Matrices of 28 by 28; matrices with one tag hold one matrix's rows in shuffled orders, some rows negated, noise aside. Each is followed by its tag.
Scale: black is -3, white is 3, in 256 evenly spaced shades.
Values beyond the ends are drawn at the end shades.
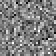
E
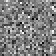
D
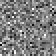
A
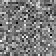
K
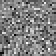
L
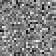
L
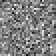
L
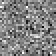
L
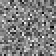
D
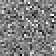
D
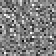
A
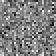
D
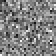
K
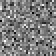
A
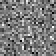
D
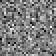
A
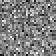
L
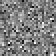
D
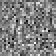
E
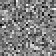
L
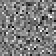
E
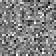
E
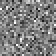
E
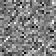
D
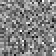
D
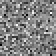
K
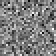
D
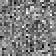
L
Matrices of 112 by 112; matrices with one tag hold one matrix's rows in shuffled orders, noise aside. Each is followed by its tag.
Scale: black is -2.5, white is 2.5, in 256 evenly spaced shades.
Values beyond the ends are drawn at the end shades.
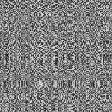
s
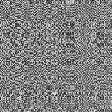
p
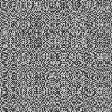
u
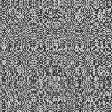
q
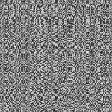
s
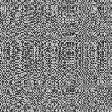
p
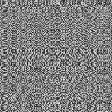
u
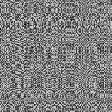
p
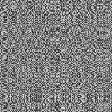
u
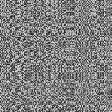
p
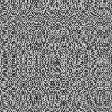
u
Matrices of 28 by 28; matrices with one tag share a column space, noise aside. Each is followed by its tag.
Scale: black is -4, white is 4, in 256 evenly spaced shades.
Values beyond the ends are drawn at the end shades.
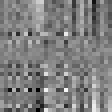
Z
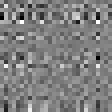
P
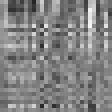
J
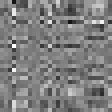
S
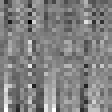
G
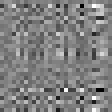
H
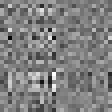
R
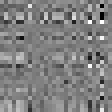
P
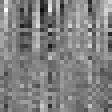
J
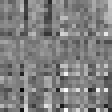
Z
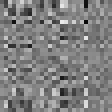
S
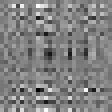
H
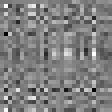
H
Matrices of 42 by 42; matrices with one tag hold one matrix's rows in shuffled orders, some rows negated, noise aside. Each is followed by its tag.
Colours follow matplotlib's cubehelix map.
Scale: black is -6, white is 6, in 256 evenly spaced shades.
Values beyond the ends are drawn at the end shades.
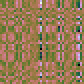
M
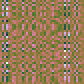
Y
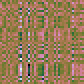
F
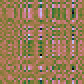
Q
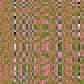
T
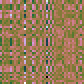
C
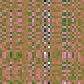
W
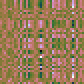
Q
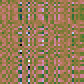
F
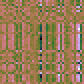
M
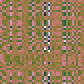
W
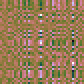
Q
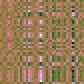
Q
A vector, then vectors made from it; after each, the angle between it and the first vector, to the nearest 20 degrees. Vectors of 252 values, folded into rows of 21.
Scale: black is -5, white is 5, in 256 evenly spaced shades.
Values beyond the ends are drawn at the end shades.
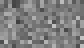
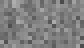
160 degrees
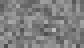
80 degrees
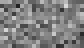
80 degrees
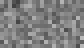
20 degrees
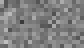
60 degrees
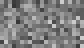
20 degrees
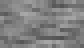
100 degrees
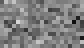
120 degrees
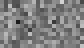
40 degrees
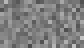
60 degrees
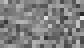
100 degrees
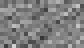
80 degrees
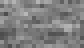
120 degrees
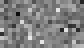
100 degrees
